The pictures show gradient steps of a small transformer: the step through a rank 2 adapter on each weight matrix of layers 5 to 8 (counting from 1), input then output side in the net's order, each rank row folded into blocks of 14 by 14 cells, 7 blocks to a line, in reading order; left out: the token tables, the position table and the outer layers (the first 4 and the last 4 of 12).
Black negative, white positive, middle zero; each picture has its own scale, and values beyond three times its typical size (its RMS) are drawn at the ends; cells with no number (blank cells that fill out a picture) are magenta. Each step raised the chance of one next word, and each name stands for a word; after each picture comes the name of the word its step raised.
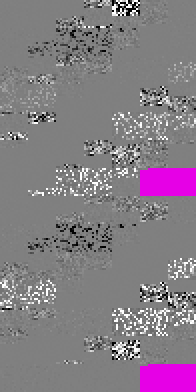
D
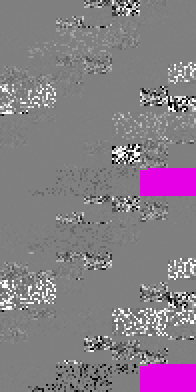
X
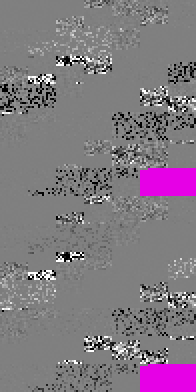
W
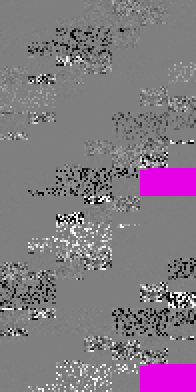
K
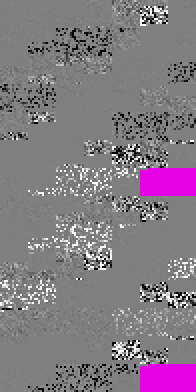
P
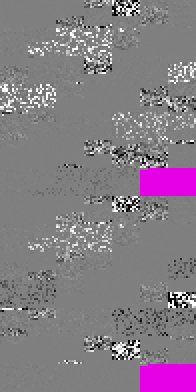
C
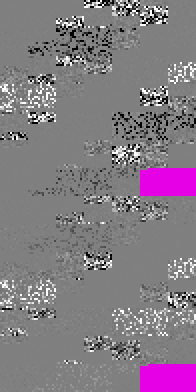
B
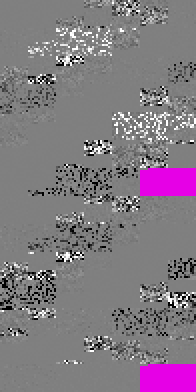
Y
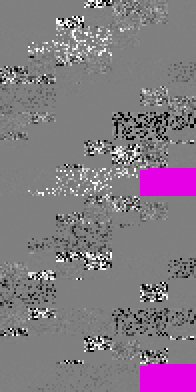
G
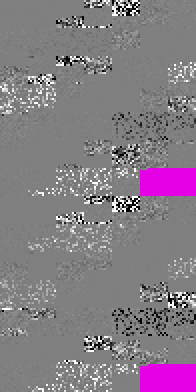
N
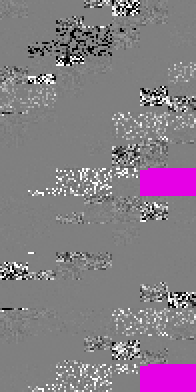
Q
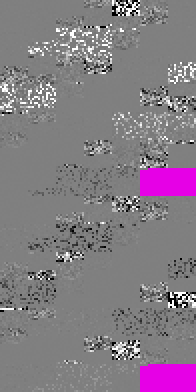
C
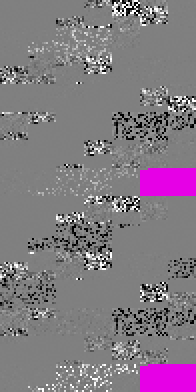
N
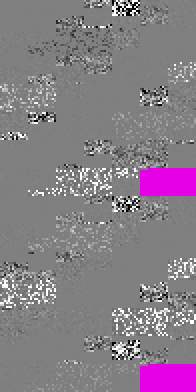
D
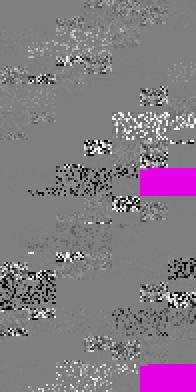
Y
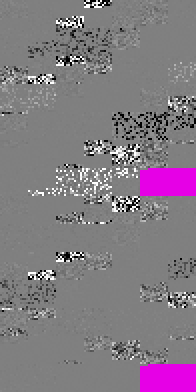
G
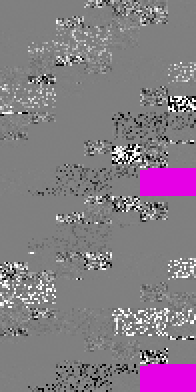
X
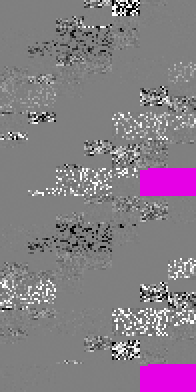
D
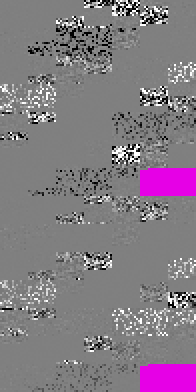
B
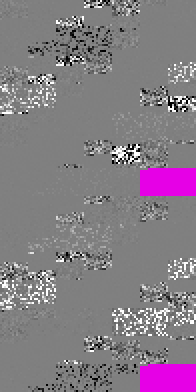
X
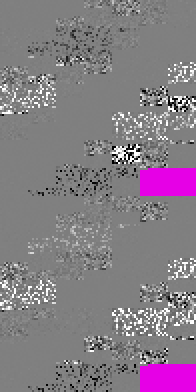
X
